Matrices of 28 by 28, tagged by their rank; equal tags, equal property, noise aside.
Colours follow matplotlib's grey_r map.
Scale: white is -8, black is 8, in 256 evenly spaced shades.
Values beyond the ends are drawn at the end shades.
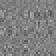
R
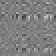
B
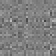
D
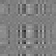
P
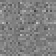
R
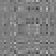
B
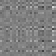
P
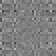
B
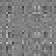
B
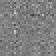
R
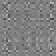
D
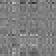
B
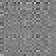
B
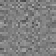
R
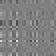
P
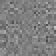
D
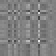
P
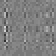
P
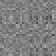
D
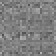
R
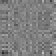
B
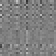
B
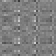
P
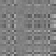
P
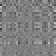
B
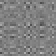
P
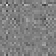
D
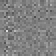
D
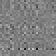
B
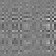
P
